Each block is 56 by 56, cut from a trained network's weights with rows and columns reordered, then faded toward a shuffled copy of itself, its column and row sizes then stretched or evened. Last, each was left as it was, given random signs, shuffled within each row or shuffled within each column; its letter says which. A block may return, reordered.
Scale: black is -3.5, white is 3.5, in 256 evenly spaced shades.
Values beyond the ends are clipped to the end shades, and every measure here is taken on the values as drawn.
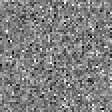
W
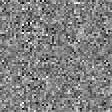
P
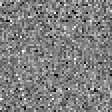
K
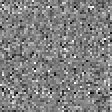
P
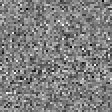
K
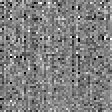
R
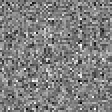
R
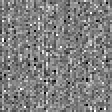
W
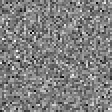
K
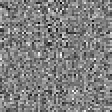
R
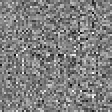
R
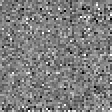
P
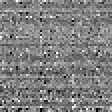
R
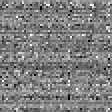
R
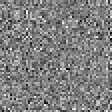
R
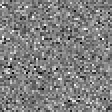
K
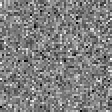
W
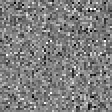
P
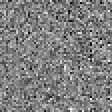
P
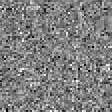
K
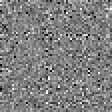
R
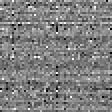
R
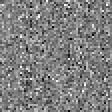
W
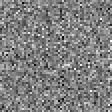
W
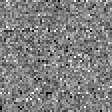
K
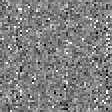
W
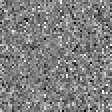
W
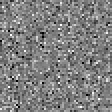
W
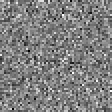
K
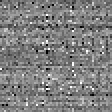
R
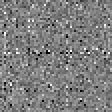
P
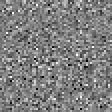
R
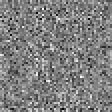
R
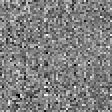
R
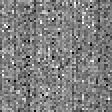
W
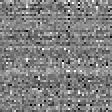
R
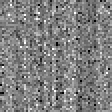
W
